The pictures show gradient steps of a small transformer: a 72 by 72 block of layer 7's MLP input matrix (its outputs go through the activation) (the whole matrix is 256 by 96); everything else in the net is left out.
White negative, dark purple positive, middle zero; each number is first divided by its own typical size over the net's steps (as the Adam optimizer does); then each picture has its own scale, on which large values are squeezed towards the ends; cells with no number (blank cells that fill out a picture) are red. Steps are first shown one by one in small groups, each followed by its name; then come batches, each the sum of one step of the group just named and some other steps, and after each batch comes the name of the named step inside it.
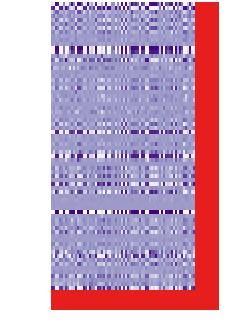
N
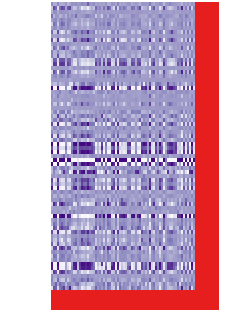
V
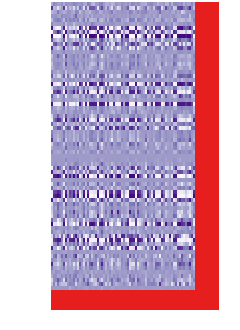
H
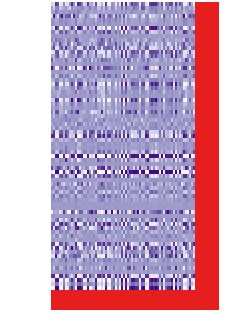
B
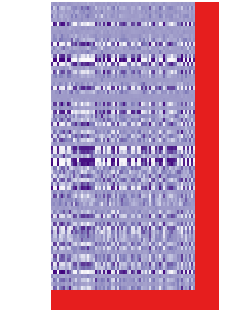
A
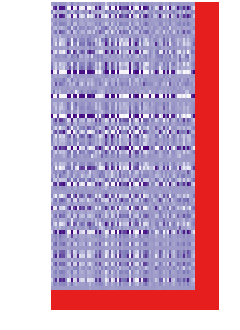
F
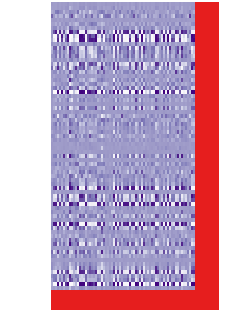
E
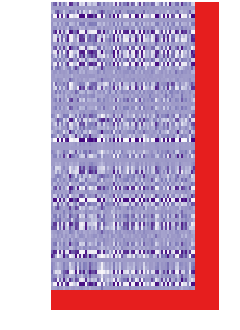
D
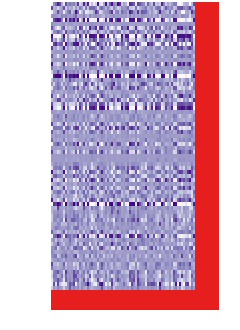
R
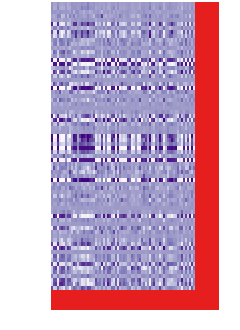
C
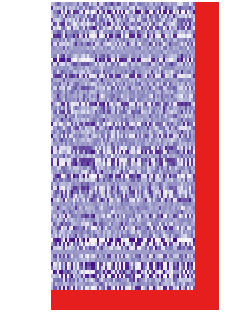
A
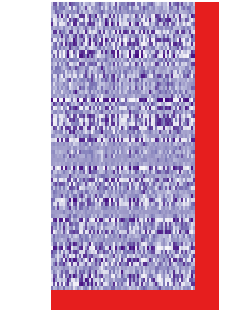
D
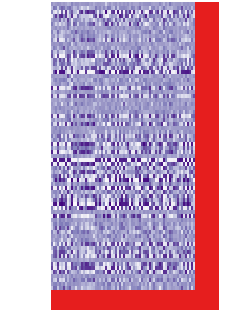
V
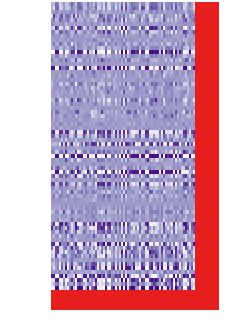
B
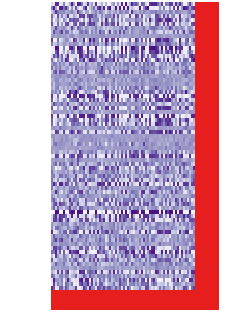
N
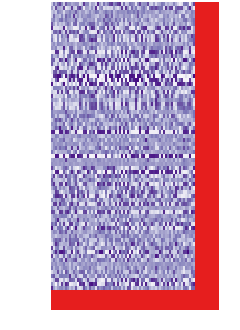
E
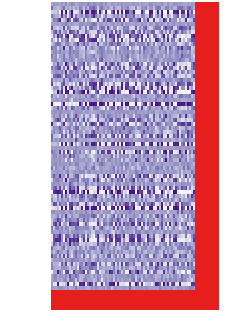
E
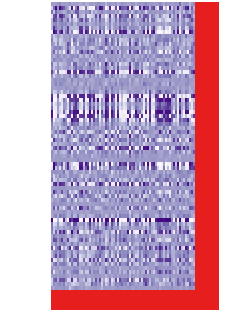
F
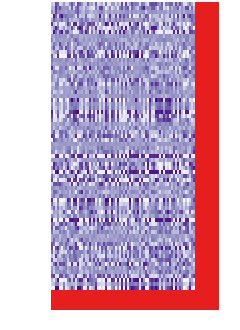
B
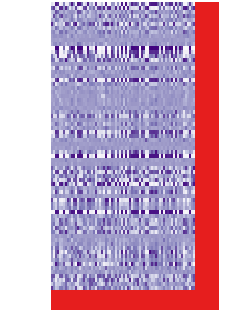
N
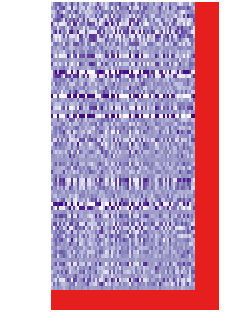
R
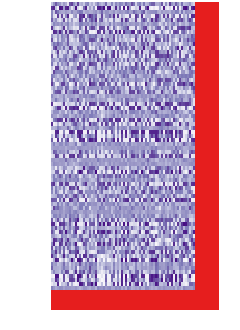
D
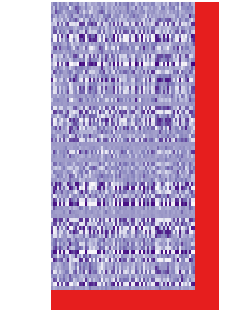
E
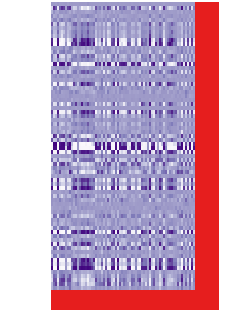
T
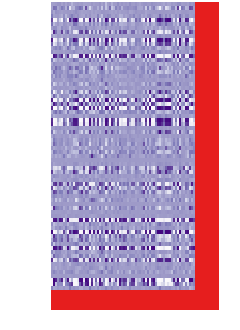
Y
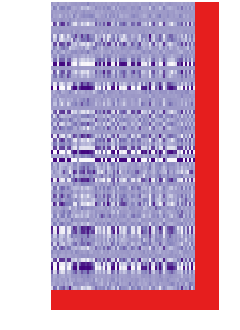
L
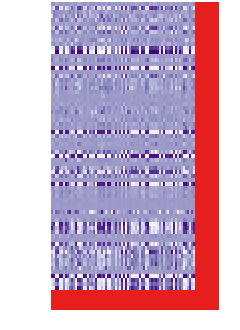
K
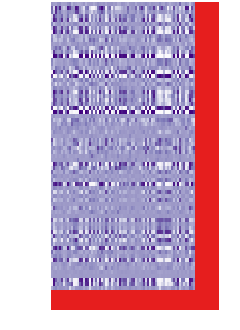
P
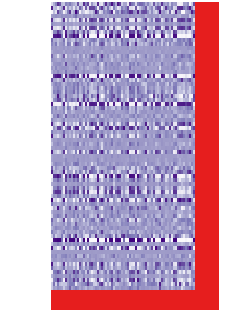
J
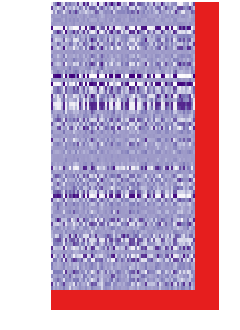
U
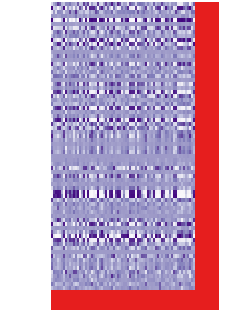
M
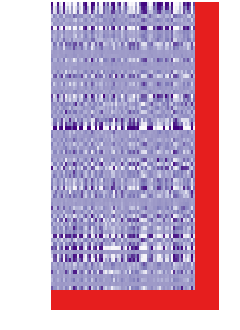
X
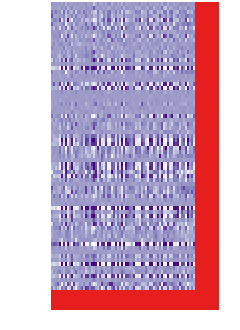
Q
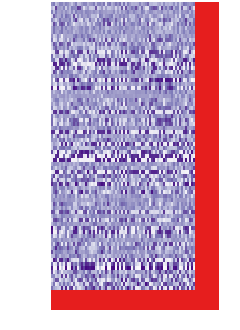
L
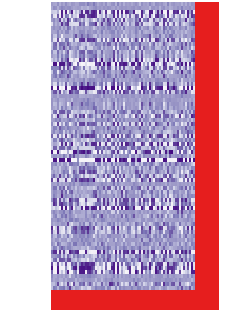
L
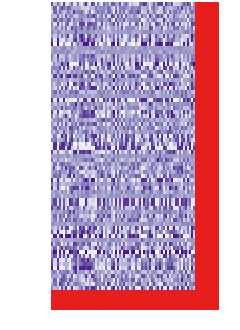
T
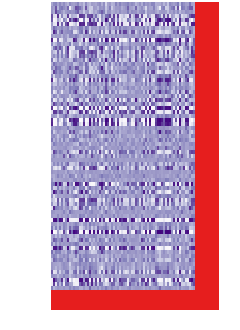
Y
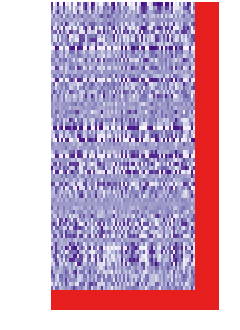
X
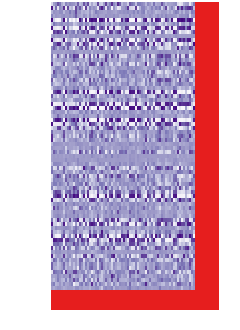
M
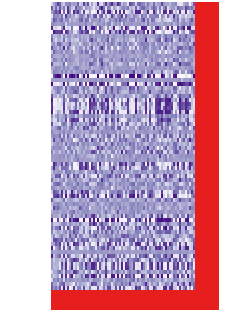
U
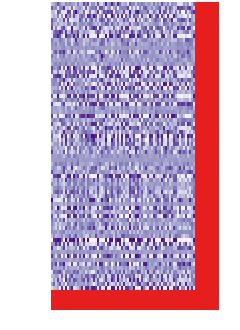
J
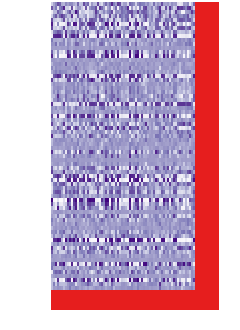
J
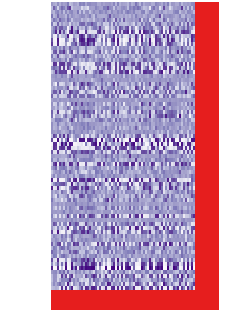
T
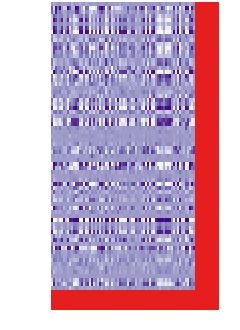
P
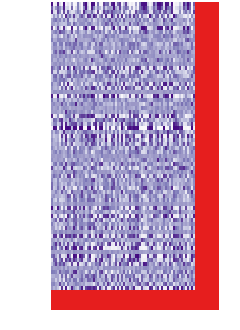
X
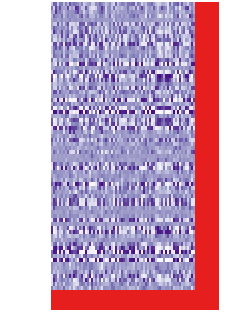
P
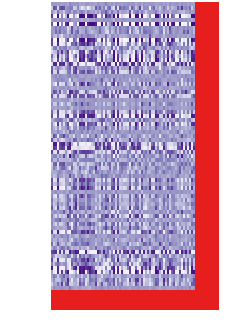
T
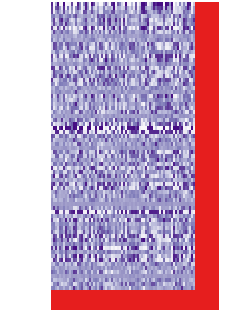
X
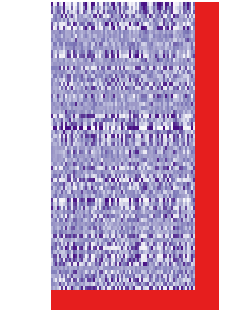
X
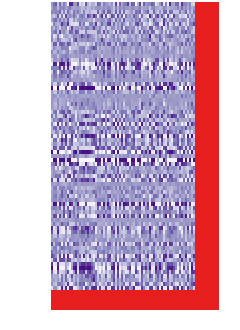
L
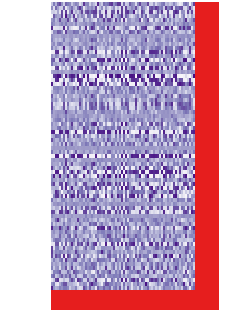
U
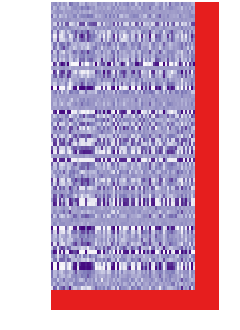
L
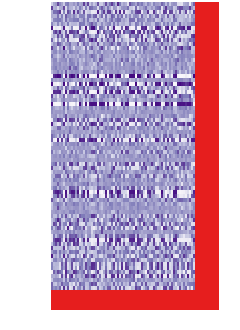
U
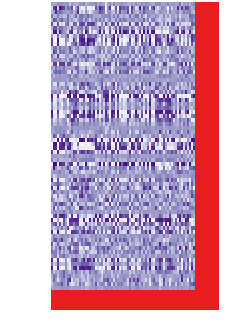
T
